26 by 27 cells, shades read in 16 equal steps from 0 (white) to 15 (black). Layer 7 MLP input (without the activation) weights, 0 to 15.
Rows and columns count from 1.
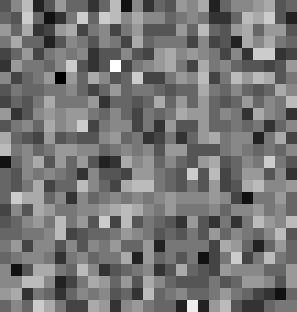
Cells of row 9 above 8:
14
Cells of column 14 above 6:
19
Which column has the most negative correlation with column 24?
21
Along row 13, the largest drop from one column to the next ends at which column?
16
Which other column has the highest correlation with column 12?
4
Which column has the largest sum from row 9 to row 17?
10
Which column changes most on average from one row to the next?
24
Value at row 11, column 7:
6
